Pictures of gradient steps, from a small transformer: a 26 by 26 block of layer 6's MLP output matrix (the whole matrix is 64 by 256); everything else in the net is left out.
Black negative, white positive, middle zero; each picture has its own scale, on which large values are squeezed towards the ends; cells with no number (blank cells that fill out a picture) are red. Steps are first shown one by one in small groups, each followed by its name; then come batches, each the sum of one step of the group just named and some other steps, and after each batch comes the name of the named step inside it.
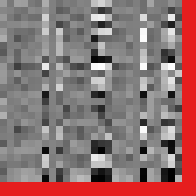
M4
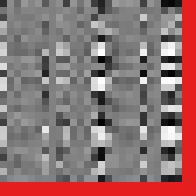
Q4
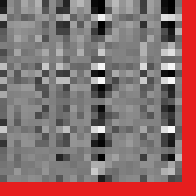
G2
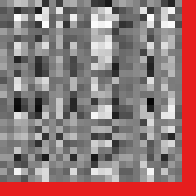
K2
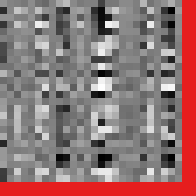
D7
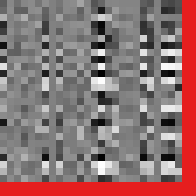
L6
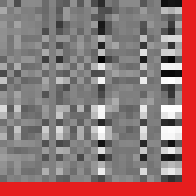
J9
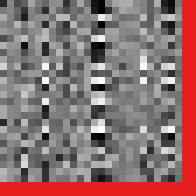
G2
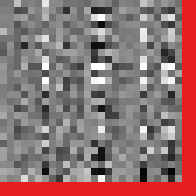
M4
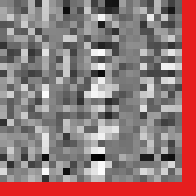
L6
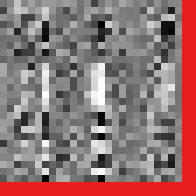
D7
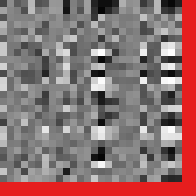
Q4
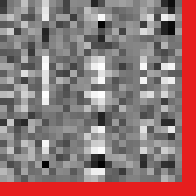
G2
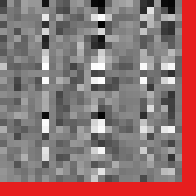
G2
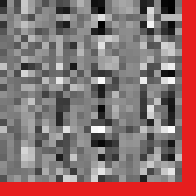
G2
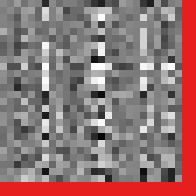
M4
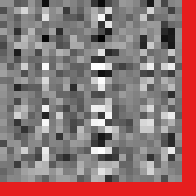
D7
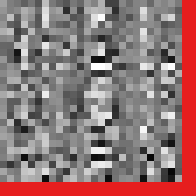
M4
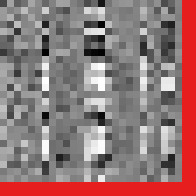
D7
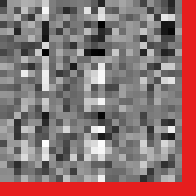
G2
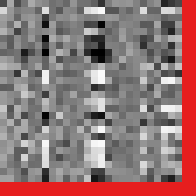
J9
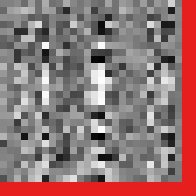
D7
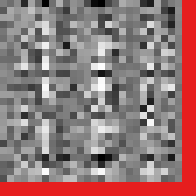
D7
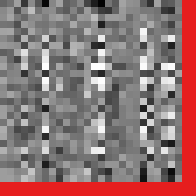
M4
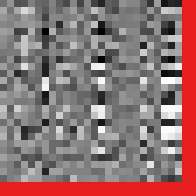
J9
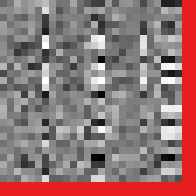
J9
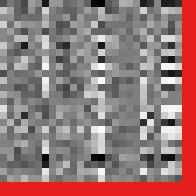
J9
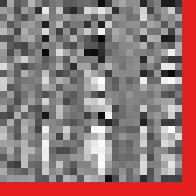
Q4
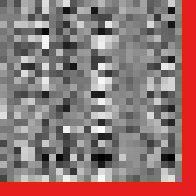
D7
